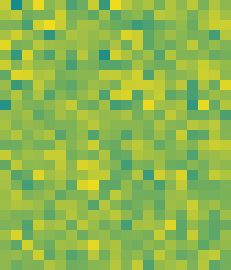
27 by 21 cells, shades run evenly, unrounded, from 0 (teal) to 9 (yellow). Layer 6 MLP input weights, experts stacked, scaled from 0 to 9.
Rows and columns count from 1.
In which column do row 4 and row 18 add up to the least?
14
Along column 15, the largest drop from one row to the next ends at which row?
19
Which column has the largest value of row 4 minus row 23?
12
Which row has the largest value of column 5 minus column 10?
3
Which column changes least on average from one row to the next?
6
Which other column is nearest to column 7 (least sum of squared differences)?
10
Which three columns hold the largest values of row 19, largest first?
9, 8, 17
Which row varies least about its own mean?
13
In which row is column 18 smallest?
11
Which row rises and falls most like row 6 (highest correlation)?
1
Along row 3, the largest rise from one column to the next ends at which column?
4
